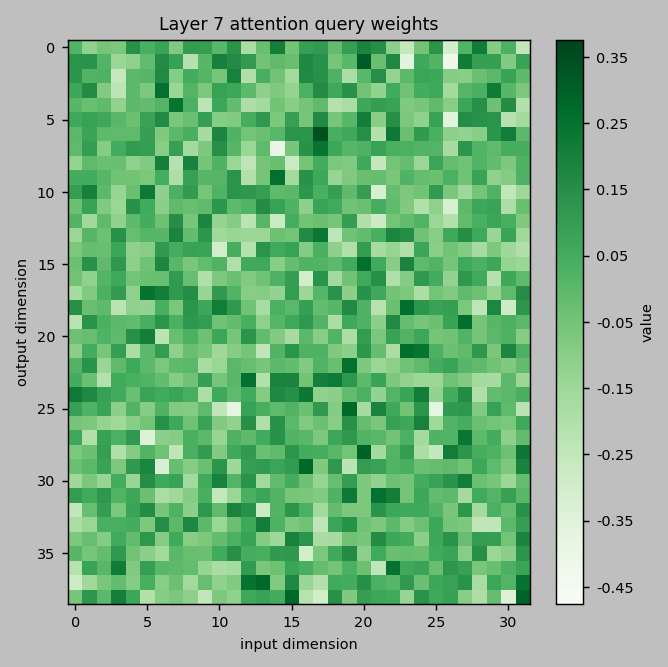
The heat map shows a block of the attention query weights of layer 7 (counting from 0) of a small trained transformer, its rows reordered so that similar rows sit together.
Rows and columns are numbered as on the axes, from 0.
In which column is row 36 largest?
22
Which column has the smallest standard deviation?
2
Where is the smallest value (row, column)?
1, 26
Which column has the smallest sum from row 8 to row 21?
21
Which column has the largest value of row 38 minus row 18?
3
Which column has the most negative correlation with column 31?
17
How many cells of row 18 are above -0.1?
25
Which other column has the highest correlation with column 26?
23
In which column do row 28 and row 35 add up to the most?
31
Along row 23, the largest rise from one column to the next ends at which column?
14
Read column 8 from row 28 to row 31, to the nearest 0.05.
0.05 -0.1 -0.15 -0.1
